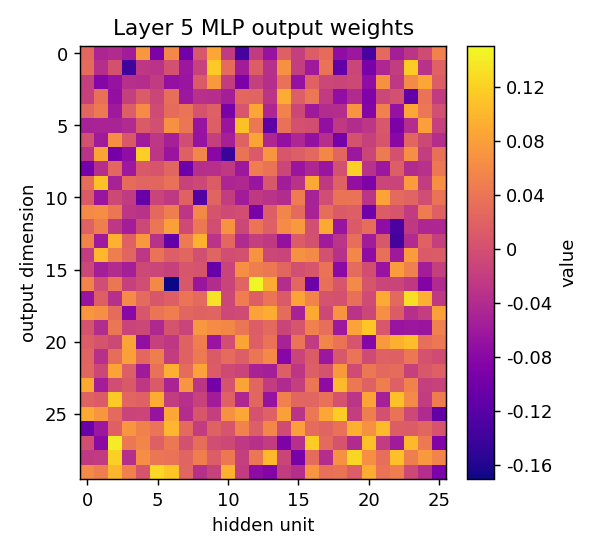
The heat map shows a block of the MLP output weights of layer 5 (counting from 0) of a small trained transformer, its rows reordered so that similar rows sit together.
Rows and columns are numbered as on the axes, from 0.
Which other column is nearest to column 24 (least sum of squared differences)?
21
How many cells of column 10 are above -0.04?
24
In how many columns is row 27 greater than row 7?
12
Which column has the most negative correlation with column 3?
14
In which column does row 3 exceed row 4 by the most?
16
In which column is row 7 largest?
4
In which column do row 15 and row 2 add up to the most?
23
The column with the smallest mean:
20
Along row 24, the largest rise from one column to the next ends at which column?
22
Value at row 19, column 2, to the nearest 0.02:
0.04
